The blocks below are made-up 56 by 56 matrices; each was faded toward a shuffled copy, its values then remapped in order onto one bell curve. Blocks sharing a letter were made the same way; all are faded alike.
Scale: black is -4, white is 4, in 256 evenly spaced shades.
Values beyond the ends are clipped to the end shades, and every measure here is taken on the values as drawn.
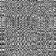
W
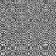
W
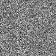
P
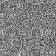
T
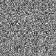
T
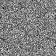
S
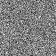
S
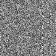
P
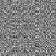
W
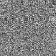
T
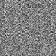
T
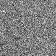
S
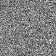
P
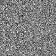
P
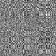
W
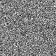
S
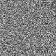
T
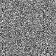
P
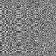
W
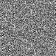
P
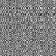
W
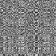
W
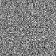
T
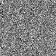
P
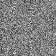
P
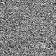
T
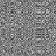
W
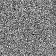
S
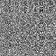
T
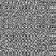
W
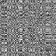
W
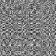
W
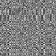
W
